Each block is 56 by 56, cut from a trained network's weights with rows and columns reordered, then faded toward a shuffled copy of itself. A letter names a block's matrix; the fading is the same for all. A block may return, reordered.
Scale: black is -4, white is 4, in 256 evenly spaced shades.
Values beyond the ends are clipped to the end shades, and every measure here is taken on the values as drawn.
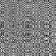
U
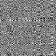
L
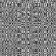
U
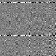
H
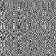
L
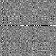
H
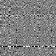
H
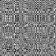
U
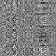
U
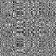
U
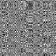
U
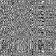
U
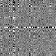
H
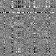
H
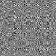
L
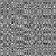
U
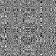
U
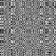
U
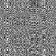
L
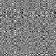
L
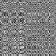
U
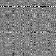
H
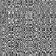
U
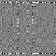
H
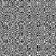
U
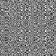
L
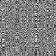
U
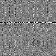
H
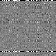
H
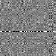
H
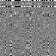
H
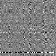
H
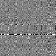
H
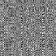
U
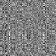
L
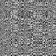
L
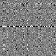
H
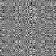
U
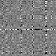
H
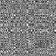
L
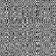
U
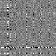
H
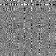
H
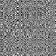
U
